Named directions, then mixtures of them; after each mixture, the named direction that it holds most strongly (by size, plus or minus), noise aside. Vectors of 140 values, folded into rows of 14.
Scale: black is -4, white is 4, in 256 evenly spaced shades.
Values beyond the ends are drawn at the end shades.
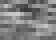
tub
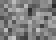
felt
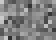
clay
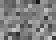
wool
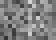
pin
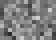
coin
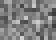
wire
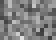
wire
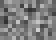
wire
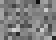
wool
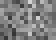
pin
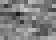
tub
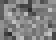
coin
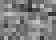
tub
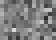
clay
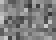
clay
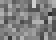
wire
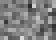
wire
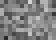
pin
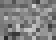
wool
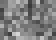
coin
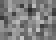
wire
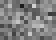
pin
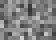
coin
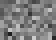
coin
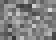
coin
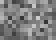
pin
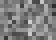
pin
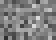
pin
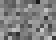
wool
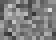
coin
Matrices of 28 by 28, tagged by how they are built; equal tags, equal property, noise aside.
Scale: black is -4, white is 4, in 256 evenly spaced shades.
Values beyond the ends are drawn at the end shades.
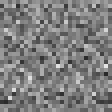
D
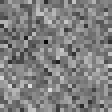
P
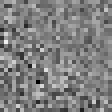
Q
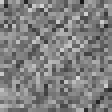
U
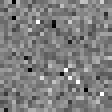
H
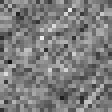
U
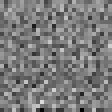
D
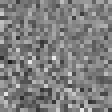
Q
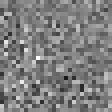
Q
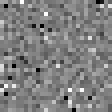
H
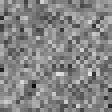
U
